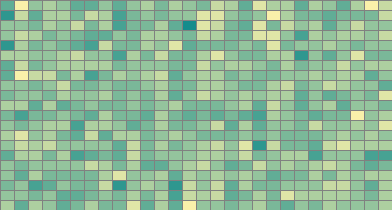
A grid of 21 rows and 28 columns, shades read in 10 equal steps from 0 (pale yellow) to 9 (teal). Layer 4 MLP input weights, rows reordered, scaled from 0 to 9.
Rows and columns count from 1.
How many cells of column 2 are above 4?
5
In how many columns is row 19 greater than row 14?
11
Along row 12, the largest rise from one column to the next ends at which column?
27
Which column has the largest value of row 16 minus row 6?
6
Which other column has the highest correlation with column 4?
2
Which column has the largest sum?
9
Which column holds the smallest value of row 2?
20
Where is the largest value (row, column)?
3, 14
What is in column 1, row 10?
5
